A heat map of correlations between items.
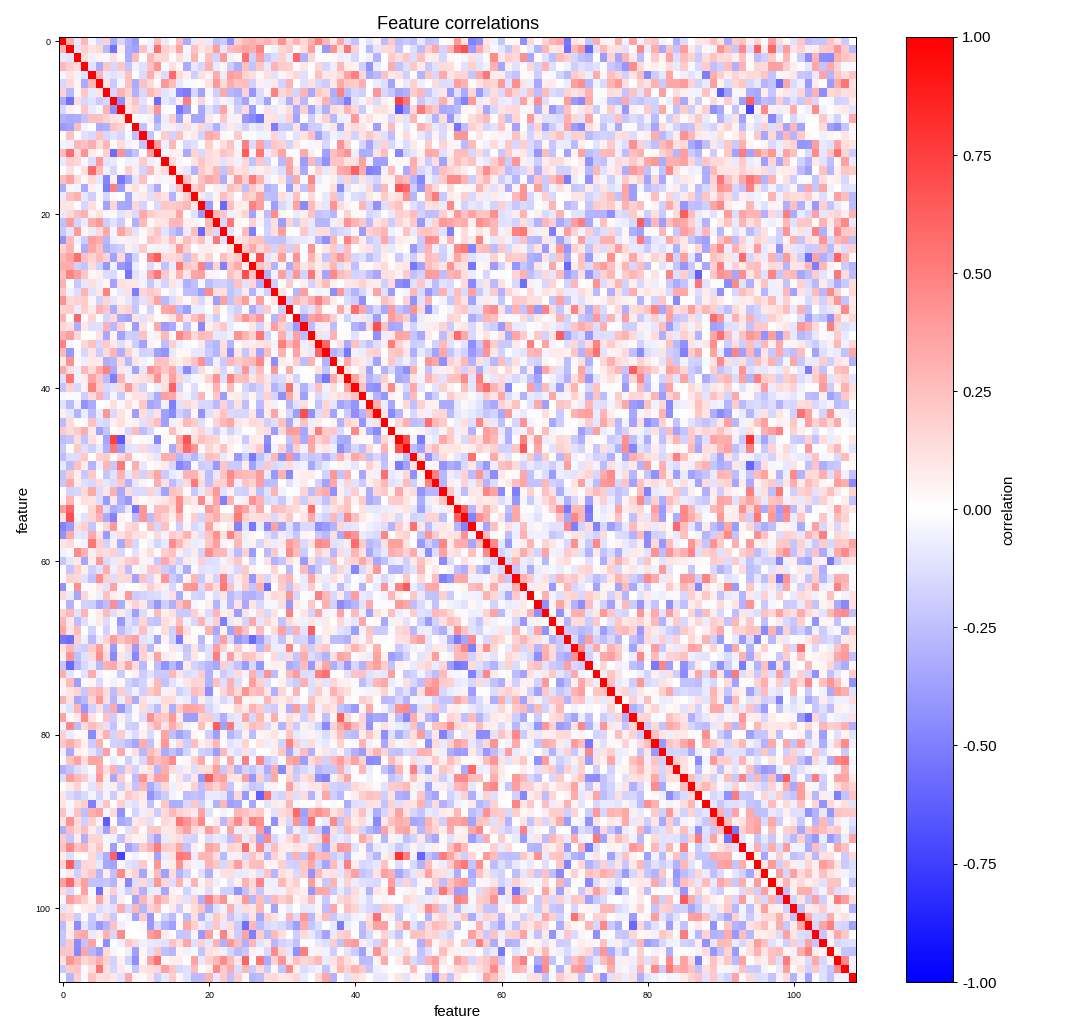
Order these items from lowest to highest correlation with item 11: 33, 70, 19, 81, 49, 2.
19, 49, 2, 33, 70, 81
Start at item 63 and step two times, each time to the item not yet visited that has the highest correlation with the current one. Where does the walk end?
46
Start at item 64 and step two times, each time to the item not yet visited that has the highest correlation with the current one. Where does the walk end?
36
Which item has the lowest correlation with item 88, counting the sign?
4
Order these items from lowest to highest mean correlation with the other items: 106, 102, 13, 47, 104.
102, 104, 47, 13, 106
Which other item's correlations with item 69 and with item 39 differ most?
1
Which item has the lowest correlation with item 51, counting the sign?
108
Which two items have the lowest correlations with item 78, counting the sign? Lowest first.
102, 47
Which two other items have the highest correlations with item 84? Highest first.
56, 48
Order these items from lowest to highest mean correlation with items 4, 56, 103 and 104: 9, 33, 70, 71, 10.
70, 33, 71, 10, 9
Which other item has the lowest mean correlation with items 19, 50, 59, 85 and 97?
72
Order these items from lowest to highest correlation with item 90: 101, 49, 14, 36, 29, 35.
29, 49, 101, 36, 35, 14
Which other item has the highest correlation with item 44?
50
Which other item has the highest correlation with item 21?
79
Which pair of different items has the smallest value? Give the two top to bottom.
8, 94
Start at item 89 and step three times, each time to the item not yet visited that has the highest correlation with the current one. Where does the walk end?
25
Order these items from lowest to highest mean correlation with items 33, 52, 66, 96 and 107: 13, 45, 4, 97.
97, 45, 4, 13
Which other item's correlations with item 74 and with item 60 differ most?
105
